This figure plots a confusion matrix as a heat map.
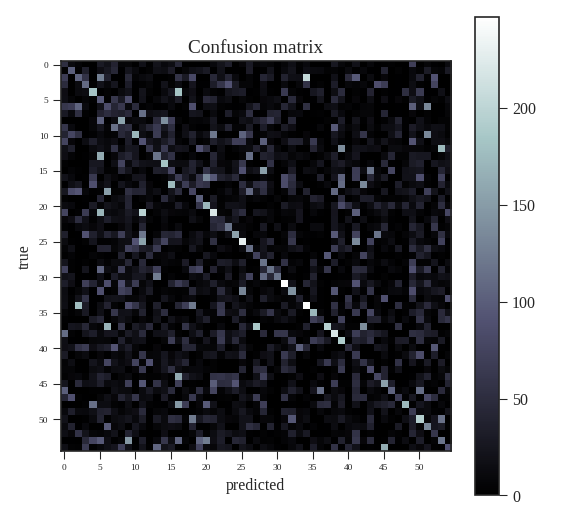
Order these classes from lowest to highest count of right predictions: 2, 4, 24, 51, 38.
2, 51, 24, 4, 38
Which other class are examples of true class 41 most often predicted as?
50
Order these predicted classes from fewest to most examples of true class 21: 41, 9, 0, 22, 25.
22, 9, 25, 0, 41
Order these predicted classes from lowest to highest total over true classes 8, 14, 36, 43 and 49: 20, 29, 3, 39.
3, 20, 29, 39
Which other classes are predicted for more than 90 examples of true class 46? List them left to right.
0, 36, 50
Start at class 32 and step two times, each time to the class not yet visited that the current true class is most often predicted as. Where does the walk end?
11
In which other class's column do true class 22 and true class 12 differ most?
53
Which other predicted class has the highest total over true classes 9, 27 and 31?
8
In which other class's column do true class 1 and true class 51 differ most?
6
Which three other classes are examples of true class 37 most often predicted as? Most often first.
27, 6, 42
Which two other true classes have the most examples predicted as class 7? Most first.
9, 40
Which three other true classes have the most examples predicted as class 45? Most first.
54, 33, 3
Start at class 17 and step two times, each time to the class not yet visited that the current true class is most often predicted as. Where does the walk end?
28
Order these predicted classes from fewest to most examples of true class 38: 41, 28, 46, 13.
46, 13, 28, 41
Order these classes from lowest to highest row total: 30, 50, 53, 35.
30, 35, 50, 53
